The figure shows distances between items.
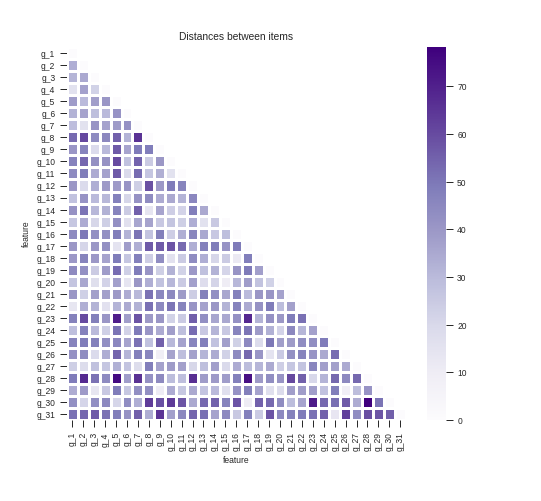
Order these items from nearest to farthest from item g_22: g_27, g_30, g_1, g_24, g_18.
g_1, g_27, g_24, g_30, g_18
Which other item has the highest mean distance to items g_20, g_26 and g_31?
g_30
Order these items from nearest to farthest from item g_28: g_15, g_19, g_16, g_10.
g_10, g_15, g_19, g_16
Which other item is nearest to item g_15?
g_20
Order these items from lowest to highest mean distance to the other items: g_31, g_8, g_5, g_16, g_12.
g_16, g_12, g_8, g_5, g_31
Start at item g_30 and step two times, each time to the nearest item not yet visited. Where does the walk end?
g_5
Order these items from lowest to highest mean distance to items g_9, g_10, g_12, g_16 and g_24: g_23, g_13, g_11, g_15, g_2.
g_15, g_11, g_13, g_23, g_2
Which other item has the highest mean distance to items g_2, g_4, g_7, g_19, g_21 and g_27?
g_28
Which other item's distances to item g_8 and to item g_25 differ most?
g_31
